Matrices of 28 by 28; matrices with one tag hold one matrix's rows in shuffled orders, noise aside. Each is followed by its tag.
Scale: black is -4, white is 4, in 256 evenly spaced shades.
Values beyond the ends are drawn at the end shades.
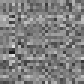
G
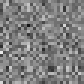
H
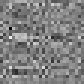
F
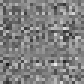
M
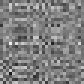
F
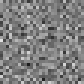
H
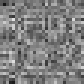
G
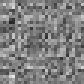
G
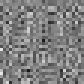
H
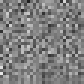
H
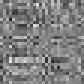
F
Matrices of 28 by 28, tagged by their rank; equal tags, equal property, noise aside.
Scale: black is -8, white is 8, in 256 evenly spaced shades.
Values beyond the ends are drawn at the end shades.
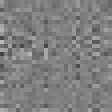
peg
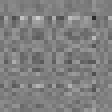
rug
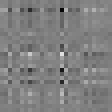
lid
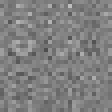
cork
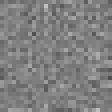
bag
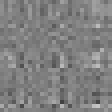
rug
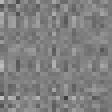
rug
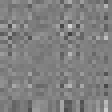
rug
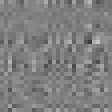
rug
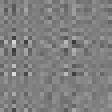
rug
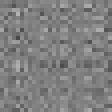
cork
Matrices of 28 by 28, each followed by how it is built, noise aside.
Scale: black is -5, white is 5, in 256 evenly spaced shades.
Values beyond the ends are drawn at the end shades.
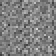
repeating rows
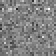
uneven rows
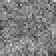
smooth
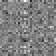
low rank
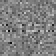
uneven rows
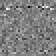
uneven rows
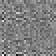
low rank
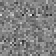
uneven rows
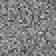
noise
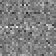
uneven rows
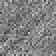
Hankel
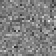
uneven rows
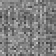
blocks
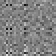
low rank
